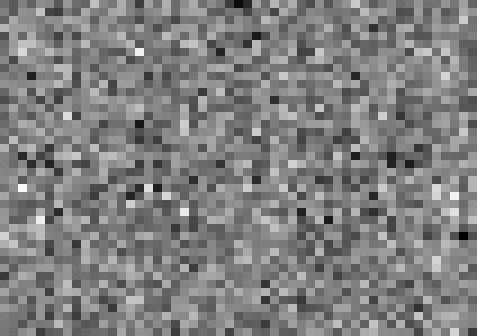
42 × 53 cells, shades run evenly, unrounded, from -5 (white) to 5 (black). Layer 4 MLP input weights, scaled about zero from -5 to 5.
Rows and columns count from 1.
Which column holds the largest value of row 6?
28
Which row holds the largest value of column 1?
35
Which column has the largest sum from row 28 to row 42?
6
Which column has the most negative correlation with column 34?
5
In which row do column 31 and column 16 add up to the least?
7
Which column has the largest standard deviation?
16
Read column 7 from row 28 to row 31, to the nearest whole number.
0 0 0 0
